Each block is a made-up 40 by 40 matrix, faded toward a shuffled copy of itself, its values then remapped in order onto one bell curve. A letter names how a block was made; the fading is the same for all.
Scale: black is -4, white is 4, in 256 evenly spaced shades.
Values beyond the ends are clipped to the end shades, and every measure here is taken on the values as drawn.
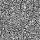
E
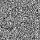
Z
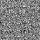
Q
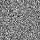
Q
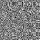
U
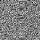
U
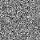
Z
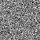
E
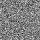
E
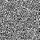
Q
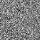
Z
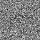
Z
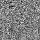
E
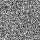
E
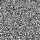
Z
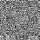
U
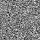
E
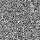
Z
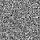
Z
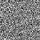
Q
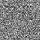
Q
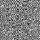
U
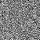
Q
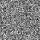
Q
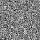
Q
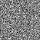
Z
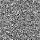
Q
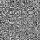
U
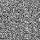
Q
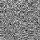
U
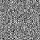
U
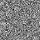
Z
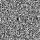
E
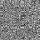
U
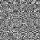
U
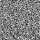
E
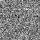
E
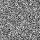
E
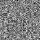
Q
